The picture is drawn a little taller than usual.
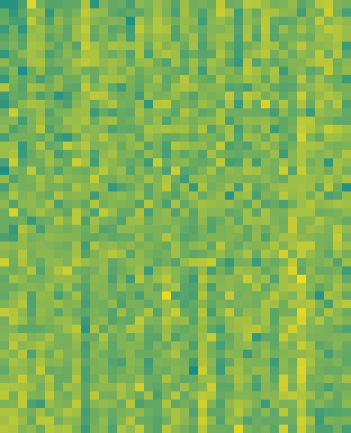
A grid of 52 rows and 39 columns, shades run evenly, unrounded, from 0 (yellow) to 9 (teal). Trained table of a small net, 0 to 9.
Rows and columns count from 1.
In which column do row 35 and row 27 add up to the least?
33
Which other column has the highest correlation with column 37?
17
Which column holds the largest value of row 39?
10
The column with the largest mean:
22
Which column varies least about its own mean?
12
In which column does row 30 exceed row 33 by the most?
8
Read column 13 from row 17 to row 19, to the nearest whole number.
4 4 3
